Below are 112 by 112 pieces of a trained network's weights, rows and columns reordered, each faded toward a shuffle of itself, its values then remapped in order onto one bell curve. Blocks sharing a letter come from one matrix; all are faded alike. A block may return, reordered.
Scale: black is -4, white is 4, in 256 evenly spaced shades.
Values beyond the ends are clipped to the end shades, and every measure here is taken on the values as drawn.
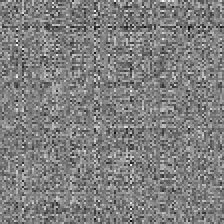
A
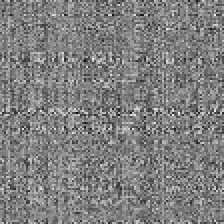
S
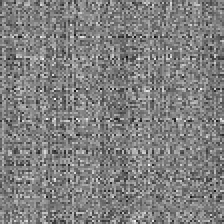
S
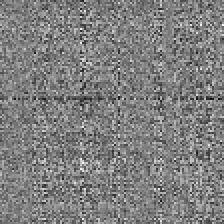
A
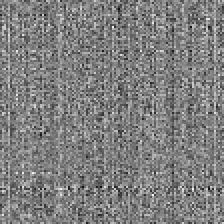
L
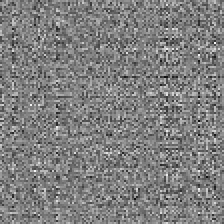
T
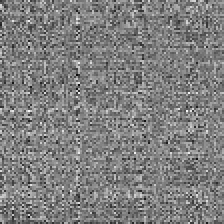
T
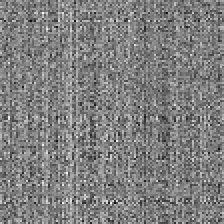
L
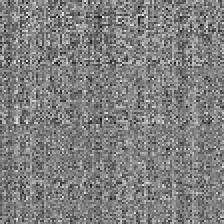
S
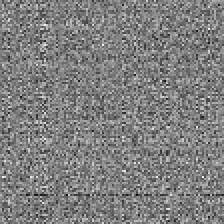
A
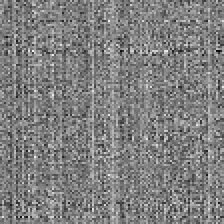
L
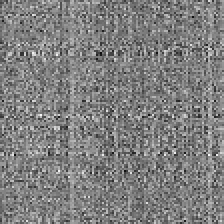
S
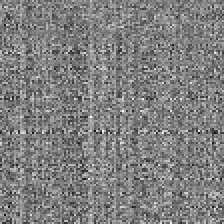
S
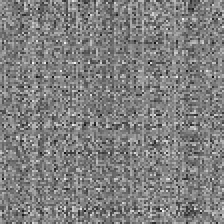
S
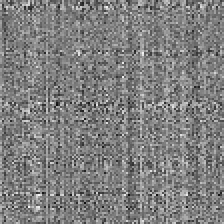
L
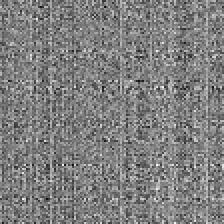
L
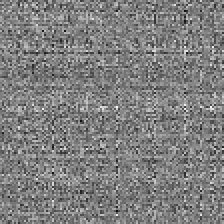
T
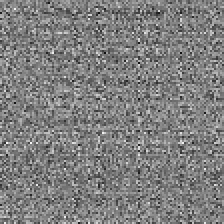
T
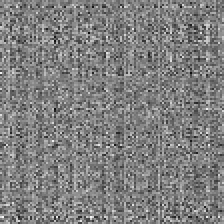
S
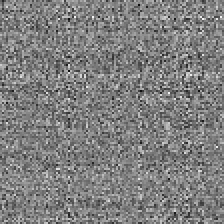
T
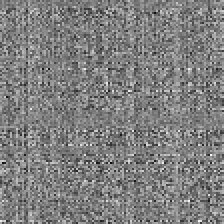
S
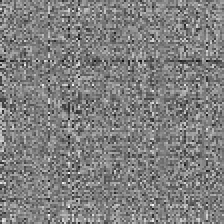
A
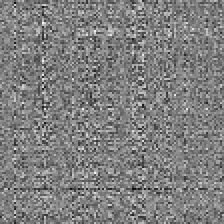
A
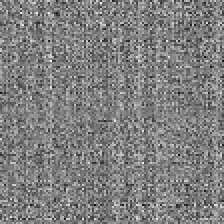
S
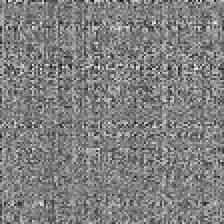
S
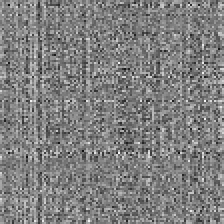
L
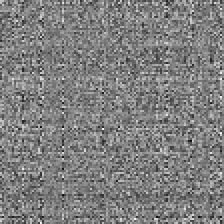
T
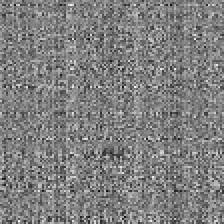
S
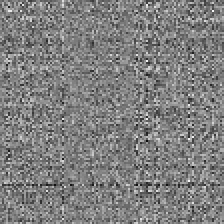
A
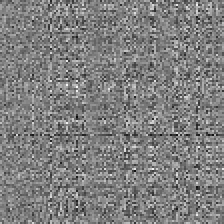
A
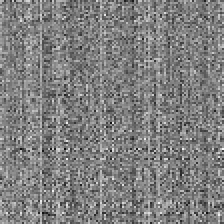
L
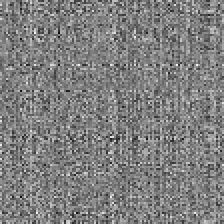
S
